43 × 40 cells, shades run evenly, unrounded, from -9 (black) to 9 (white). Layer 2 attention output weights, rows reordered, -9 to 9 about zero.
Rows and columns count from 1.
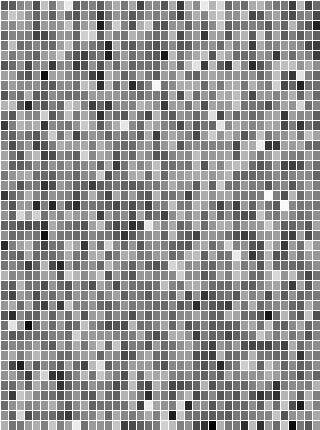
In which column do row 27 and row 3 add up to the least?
13
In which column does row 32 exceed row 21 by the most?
10
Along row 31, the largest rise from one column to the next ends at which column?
9
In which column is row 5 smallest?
14
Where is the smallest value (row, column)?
43, 27
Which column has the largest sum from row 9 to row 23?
29
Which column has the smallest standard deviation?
18
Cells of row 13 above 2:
13
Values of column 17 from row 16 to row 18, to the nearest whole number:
-2 3 3
